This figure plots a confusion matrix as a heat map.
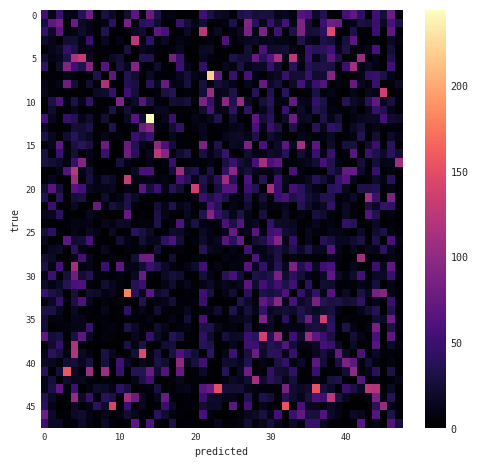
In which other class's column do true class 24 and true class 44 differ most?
38
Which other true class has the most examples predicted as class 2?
1
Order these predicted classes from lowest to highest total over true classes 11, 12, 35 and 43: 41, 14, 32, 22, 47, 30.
47, 41, 30, 22, 32, 14
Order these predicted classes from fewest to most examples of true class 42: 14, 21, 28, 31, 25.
21, 25, 31, 14, 28
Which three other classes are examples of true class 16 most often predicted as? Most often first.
15, 11, 41
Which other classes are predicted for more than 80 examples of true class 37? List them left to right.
29, 31, 35
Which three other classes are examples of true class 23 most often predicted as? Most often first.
22, 11, 43
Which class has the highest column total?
4
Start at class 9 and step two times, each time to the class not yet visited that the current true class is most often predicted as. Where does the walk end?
32
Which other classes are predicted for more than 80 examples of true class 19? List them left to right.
4, 11, 24
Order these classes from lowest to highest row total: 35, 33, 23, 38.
23, 35, 38, 33
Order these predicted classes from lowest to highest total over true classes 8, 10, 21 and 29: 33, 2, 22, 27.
22, 27, 2, 33
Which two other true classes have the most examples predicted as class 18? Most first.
40, 41
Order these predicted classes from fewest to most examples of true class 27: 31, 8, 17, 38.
17, 8, 31, 38
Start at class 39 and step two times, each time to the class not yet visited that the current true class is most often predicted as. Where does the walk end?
14
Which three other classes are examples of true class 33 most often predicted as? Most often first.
31, 36, 29
